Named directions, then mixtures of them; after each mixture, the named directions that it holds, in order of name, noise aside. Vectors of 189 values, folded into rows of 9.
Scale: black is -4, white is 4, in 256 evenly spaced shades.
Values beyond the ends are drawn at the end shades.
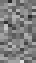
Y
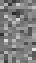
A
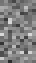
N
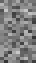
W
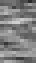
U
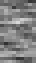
U.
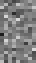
A.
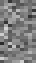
N, Y.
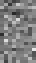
A.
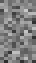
W.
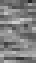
U.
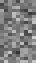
W.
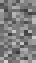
W.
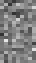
A.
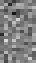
A.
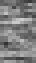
U.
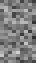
U, W.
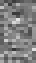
A, U.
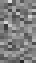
Y.
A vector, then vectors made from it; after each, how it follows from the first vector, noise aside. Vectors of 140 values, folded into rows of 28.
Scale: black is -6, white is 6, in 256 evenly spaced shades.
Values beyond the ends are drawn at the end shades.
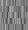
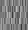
reversed, negated.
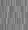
negated, shrunk.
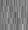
negated, shrunk.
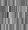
sign-scrambled.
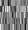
wrapped around, scaled up.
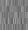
shrunk.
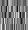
wrapped around, scaled up.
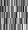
wrapped around, scaled up.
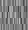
copied.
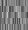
negated.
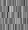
copied.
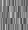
copied.
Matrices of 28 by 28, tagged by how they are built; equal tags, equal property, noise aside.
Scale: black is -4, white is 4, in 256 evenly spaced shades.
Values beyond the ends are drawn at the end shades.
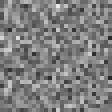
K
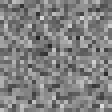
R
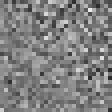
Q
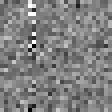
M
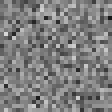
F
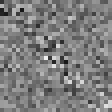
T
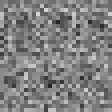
R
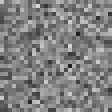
K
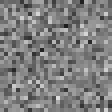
F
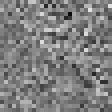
Q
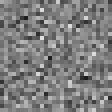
K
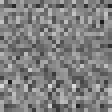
R
